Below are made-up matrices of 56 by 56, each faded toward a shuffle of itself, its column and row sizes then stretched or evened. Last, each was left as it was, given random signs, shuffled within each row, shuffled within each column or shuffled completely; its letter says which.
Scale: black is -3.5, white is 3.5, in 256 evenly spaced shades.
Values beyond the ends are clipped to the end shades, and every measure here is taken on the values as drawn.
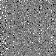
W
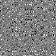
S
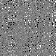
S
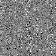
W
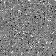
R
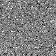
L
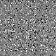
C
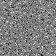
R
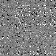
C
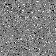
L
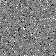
R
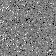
R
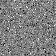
R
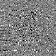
S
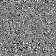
L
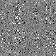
C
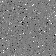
R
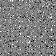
C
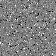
R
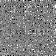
S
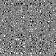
S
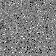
L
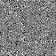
W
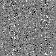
W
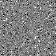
W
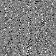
W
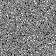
R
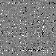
C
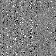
W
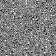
W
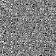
C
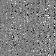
W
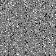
W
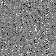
W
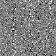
W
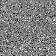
L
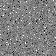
R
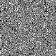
W
